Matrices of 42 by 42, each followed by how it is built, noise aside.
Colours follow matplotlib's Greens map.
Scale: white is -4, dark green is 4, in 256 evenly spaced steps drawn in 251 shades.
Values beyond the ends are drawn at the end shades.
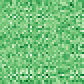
low rank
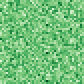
repeating rows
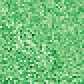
lower triangular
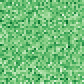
repeating columns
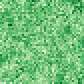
smooth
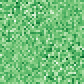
block diagonal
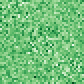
block diagonal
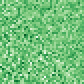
lower triangular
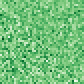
lower triangular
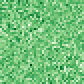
block diagonal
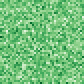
repeating rows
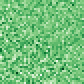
lower triangular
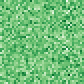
low rank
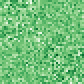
block diagonal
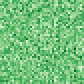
low rank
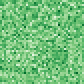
low rank
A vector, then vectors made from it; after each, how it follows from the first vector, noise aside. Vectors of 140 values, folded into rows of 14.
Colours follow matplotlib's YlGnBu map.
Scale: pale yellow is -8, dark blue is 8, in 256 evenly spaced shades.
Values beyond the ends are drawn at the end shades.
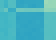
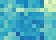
scaled up.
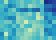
negated, scaled up.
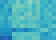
reversed, negated.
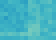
wrapped around, shrunk.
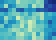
negated, scaled up.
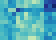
negated, scaled up.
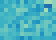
sign-scrambled.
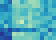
reversed, negated, scaled up.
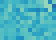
sign-scrambled.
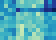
negated, scaled up.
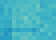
reversed, negated, shrunk.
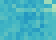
partly zeroed.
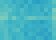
wrapped around, shrunk.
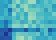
reversed, negated, scaled up.
